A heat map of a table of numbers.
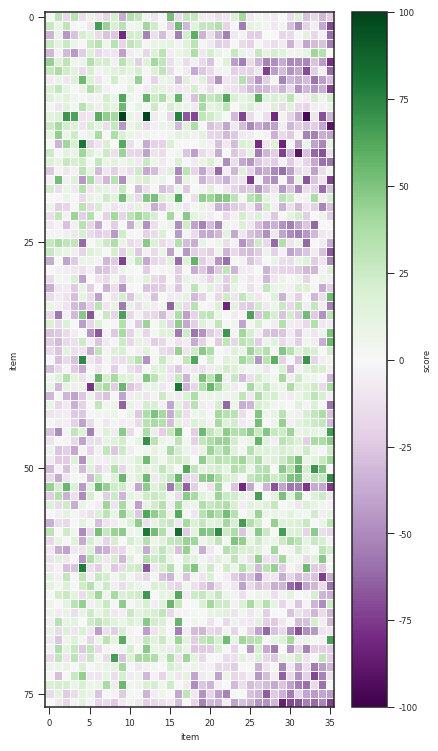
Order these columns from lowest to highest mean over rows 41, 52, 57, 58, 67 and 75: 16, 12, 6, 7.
7, 6, 12, 16
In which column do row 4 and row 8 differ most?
33
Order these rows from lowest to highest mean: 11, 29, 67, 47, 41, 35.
35, 29, 11, 67, 41, 47
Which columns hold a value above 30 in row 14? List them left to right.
2, 4, 9
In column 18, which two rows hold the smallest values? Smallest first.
11, 35
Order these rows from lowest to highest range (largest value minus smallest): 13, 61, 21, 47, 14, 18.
21, 13, 47, 18, 61, 14
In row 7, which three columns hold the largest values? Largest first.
4, 11, 24
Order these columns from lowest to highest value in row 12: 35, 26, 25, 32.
35, 25, 26, 32
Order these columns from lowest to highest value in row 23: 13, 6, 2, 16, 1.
16, 6, 2, 13, 1
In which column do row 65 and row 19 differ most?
15
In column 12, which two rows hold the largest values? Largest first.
11, 57
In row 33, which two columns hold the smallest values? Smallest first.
5, 1
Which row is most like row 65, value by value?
10
